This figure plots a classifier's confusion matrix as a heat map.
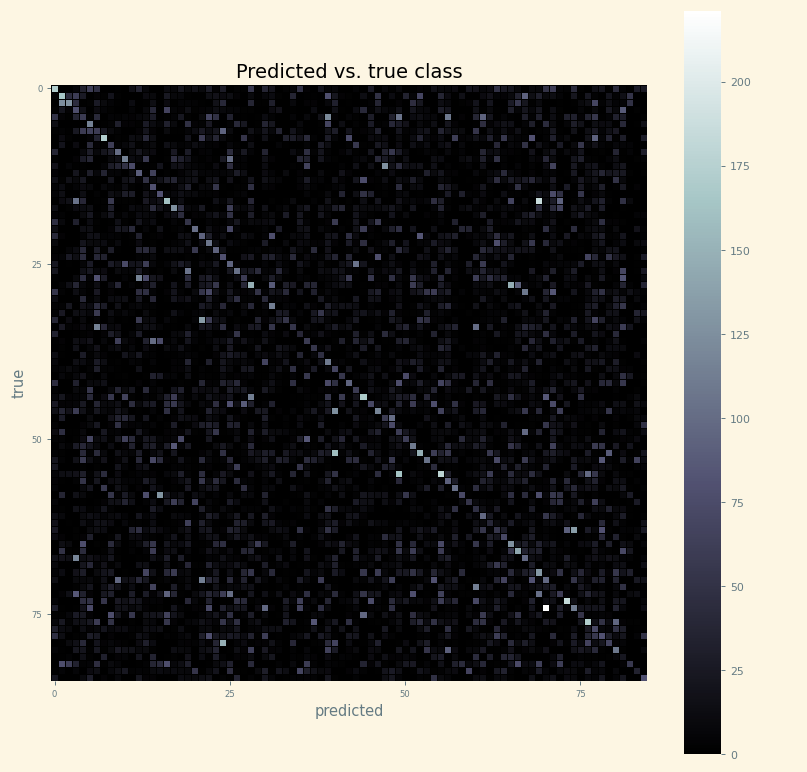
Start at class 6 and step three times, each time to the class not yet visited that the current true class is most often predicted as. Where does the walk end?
40
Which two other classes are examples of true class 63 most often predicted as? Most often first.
74, 73
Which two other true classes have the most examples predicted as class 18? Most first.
50, 17
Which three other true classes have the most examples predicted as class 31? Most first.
28, 21, 34
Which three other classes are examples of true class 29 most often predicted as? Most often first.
67, 71, 22
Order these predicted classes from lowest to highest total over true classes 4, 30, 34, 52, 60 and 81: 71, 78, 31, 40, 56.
78, 71, 31, 56, 40
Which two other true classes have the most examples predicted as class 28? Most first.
44, 80
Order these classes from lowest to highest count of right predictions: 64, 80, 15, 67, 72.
72, 64, 15, 67, 80
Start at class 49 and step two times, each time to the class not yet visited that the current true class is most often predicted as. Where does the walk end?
3
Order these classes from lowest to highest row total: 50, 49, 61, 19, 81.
81, 19, 61, 49, 50
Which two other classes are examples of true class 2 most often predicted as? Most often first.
1, 77
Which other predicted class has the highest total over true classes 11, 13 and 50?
36
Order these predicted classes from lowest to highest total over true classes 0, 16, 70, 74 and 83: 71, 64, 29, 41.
41, 29, 71, 64
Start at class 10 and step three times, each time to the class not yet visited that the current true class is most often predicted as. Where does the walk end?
5
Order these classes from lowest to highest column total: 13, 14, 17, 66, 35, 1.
35, 1, 66, 17, 13, 14
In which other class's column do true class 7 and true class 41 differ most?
77
